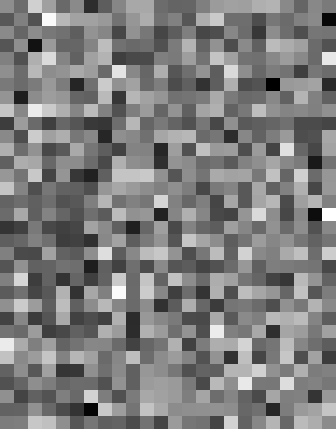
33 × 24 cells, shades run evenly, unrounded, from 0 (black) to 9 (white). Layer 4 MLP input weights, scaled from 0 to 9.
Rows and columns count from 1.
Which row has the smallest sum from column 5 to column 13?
21
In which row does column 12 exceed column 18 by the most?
16
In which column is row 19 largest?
14
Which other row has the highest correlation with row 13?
17
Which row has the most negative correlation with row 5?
10
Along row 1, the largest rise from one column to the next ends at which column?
3
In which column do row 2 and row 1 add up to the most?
4
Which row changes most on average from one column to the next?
23
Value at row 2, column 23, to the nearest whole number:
5
